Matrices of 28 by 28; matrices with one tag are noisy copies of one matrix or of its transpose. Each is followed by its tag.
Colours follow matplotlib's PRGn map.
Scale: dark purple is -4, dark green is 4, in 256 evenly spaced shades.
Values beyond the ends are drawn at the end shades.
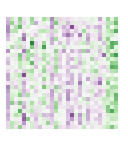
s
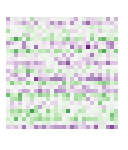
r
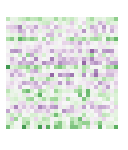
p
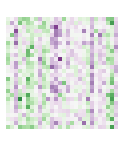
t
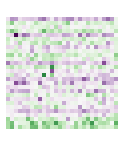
s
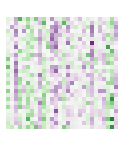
t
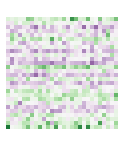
p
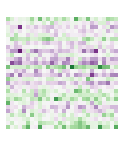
p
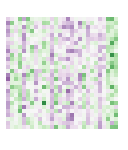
s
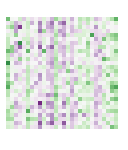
p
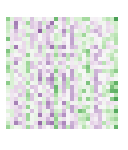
p
